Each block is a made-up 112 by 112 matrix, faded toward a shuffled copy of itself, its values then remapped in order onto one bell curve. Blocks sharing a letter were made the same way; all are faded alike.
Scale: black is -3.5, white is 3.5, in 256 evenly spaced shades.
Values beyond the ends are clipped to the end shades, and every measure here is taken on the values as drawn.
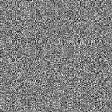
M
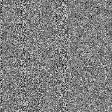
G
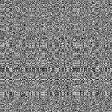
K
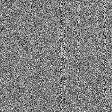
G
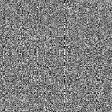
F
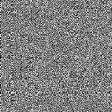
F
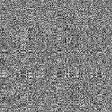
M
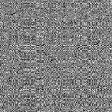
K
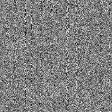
G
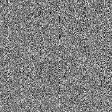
G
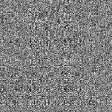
F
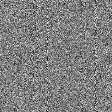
G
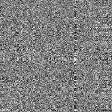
F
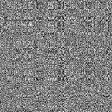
M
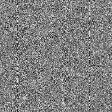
G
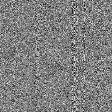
G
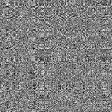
M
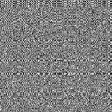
K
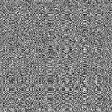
K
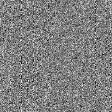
G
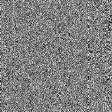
G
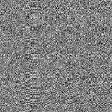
M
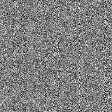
G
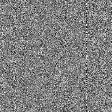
G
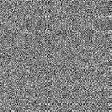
M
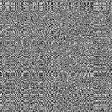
K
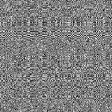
K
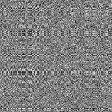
K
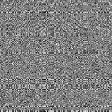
K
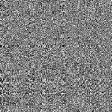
F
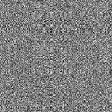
M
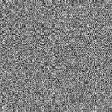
M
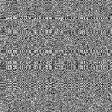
K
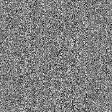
G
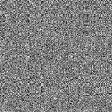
M
